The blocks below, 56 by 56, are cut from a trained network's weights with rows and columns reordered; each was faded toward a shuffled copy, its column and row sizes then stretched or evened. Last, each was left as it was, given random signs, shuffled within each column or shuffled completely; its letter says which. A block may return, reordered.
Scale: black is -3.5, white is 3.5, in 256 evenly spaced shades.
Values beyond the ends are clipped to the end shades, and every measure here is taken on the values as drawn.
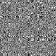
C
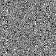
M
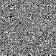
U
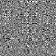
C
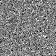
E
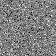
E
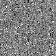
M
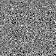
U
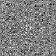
C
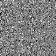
M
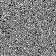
E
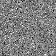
E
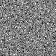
E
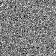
E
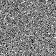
E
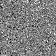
E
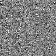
M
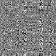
C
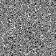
M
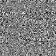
U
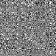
C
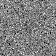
E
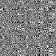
C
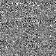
U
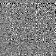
U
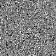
M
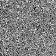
M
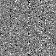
M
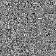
U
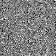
M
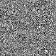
M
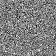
E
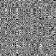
C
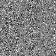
M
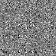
U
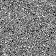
E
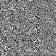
U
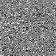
U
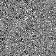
M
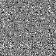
U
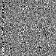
U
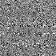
U
